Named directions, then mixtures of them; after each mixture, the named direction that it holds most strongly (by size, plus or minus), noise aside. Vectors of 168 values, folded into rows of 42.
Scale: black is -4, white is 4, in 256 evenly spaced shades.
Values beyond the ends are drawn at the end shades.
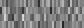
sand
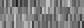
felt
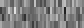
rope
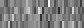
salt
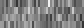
felt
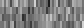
felt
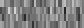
rope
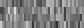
rope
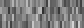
salt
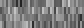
felt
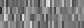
sand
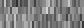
felt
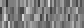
sand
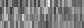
felt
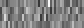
sand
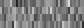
felt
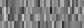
sand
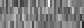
felt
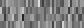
sand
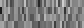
sand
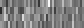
sand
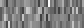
salt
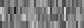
rope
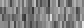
rope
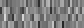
sand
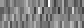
salt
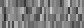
sand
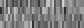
felt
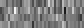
rope
